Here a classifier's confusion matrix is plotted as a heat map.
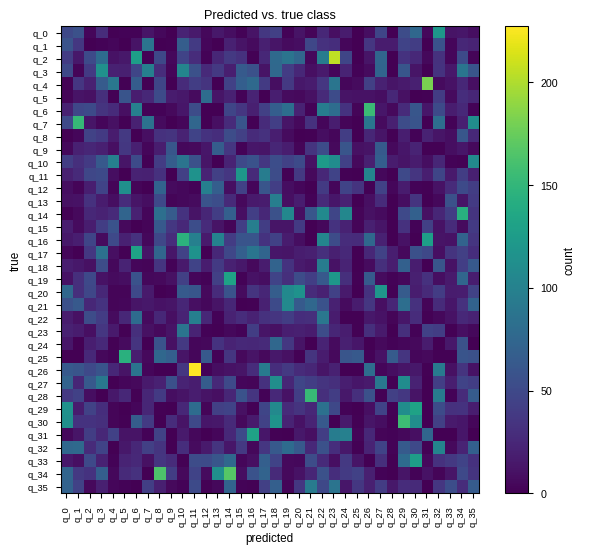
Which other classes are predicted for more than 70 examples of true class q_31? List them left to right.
q_16, q_23, q_24
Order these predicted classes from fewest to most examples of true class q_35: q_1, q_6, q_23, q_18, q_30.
q_6, q_30, q_1, q_18, q_23
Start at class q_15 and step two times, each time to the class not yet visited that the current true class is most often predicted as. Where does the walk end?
q_10
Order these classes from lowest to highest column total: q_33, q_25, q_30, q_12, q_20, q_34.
q_25, q_33, q_12, q_20, q_30, q_34
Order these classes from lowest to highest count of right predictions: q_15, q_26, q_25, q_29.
q_15, q_25, q_26, q_29
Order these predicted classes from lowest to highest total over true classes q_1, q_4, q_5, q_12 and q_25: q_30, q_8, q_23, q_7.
q_30, q_7, q_23, q_8
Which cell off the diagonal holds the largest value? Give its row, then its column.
q_26, q_11
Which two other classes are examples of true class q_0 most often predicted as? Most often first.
q_32, q_30
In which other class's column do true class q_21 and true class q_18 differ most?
q_19
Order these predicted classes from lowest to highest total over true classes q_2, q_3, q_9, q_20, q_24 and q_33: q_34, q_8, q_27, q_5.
q_5, q_8, q_34, q_27
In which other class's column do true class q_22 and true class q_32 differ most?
q_11
